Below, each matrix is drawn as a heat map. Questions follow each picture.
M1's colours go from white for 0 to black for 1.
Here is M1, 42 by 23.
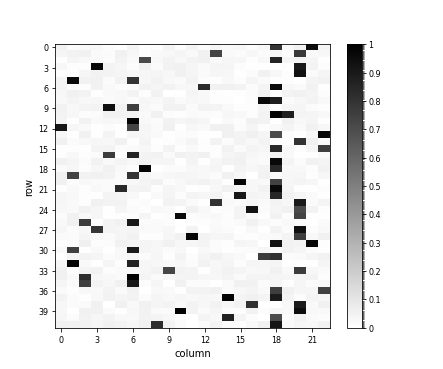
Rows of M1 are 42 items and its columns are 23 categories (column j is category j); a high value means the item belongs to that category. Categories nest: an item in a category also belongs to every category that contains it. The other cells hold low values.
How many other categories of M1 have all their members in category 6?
4
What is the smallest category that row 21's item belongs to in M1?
5
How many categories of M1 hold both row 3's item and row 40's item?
0
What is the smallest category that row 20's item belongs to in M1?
15
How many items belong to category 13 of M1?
2
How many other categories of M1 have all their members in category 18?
10
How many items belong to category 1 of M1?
4
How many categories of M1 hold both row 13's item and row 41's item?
1
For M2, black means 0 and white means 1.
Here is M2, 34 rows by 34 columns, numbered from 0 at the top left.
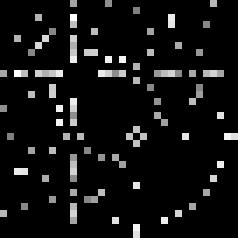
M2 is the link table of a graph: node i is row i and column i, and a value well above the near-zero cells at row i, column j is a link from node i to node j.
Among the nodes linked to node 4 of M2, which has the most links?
node 7
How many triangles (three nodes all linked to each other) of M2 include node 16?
2
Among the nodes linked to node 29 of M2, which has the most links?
node 10
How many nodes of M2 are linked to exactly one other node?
8
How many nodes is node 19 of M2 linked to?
8
